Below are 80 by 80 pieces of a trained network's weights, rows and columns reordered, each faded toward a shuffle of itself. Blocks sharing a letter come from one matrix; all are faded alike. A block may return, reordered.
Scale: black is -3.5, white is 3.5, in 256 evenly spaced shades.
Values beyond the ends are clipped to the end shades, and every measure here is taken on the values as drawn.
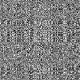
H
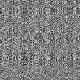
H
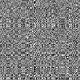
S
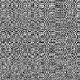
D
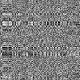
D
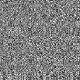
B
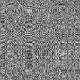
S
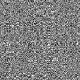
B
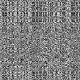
H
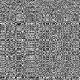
S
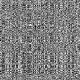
H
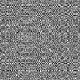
D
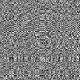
S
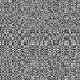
D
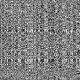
H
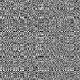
D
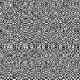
D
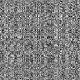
H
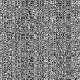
H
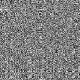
B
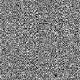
B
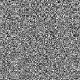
B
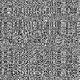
H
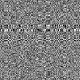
D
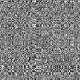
S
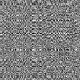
D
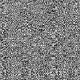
B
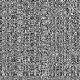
H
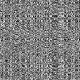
H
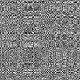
D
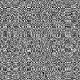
D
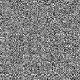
B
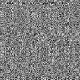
B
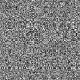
B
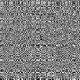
D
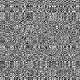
D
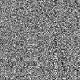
B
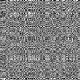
D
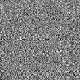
B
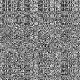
H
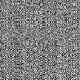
H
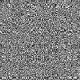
B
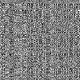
H
